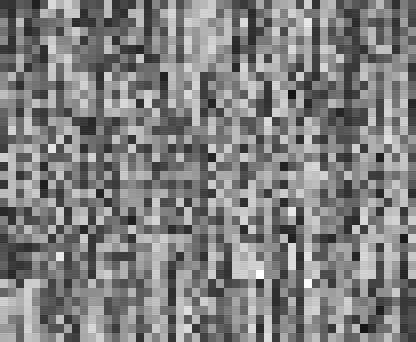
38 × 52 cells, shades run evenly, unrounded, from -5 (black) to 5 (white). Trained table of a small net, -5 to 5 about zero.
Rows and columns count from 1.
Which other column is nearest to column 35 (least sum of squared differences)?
22
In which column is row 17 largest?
7
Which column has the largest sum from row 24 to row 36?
39
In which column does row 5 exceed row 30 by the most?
29
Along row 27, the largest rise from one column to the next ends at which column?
52
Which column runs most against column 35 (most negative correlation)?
34
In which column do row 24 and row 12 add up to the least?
48
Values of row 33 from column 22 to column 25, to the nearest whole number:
-3 2 -1 2
